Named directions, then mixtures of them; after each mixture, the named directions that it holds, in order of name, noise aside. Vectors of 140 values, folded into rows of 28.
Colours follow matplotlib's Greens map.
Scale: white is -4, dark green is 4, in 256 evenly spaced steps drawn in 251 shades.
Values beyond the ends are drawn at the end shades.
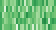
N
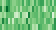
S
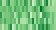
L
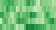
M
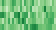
M, S.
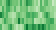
L, M.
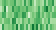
N, S.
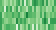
N.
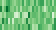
S.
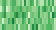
N, S.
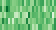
S.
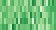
L.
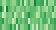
N, S.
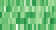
M, N.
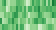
L, M, S.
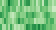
L, M.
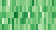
L, S.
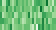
L, N, S.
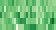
M, N, S.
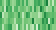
L, N.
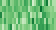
L.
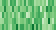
L, N.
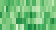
M, N.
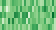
S.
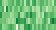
M, N.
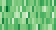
S.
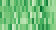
L.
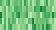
L, S.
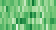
L, M, N.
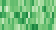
M, S.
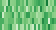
L, N.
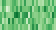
S.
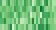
L.
